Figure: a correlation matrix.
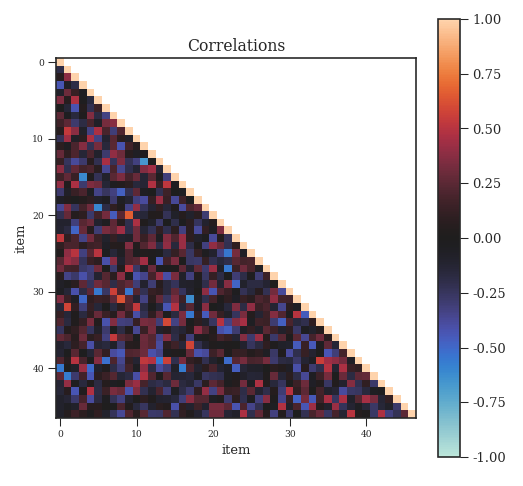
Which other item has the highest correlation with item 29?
45
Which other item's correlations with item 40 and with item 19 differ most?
4
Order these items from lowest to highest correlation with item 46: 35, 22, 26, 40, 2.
35, 22, 40, 2, 26
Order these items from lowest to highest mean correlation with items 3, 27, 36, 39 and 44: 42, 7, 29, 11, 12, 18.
42, 29, 7, 18, 12, 11
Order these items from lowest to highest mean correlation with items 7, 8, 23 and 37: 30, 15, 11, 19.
19, 11, 30, 15
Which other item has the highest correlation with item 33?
31
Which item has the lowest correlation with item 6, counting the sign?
39
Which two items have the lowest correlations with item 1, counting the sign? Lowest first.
41, 28
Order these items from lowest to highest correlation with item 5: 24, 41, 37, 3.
37, 3, 41, 24
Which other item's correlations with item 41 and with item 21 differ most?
10
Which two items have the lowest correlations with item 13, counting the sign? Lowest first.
11, 39
